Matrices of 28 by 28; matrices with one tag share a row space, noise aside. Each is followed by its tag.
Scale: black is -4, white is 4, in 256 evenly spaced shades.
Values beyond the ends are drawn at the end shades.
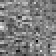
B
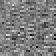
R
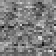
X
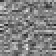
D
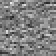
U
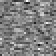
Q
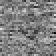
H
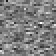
Q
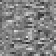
Q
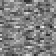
Q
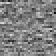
X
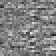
H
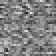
D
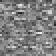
X
